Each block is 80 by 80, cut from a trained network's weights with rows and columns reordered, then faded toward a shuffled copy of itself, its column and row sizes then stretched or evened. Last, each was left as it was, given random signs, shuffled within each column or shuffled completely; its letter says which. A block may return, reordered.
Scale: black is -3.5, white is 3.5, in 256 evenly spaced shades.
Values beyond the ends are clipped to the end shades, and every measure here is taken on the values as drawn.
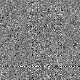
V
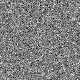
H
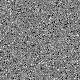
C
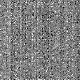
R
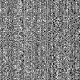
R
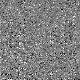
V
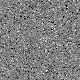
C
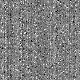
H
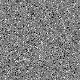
H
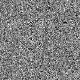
V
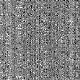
R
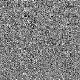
R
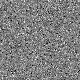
C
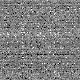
R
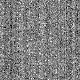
H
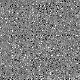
V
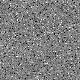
C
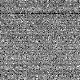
R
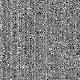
R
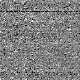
R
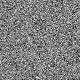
C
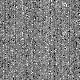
H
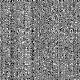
R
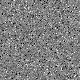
C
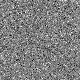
C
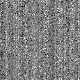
H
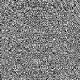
R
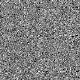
V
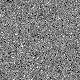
C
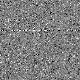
V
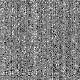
R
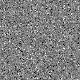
H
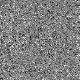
V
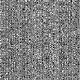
R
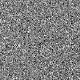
V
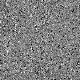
H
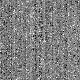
H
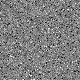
C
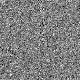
H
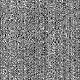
R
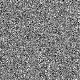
H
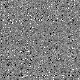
V
